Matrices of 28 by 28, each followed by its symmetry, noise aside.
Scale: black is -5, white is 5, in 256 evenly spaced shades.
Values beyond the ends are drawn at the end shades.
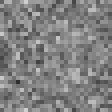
mirrored top to bottom.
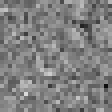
symmetric across the other diagonal.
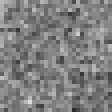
symmetric.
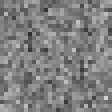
same after a half turn.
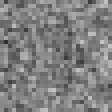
mirrored top to bottom.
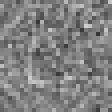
symmetric across the other diagonal.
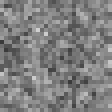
mirrored top to bottom.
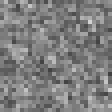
symmetric across the other diagonal.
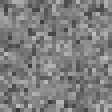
symmetric.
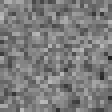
symmetric.
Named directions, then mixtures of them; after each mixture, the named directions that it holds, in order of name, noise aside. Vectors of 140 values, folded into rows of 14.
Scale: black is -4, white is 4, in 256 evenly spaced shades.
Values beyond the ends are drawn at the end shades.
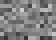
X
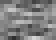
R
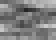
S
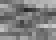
S.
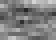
R, S.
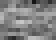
R, S.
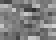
R, S, X.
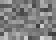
X.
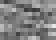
R, S, X.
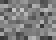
X.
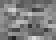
R.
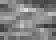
S.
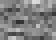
R, S, X.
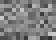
X.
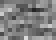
R, S, X.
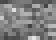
R, X.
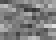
R, S, X.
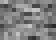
R, S, X.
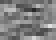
R, S.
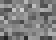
X.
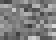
R, S, X.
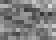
S, X.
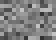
X.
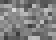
R, X.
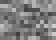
R, S, X.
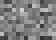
X.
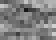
S, X.
